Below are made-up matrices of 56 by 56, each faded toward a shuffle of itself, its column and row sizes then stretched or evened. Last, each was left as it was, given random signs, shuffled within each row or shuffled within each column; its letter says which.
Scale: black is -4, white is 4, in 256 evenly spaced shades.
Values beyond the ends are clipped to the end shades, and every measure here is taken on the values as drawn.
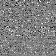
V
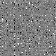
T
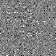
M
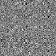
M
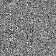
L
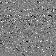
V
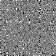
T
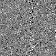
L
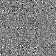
T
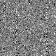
L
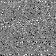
V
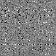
T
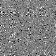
T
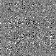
T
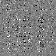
T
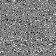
V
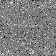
V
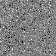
L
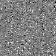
L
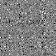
M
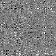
M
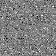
V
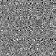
M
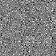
M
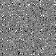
M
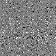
T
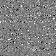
V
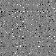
T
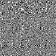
M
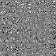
M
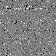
V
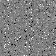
L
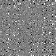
M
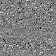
V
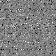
V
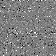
V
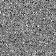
V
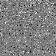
V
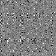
M
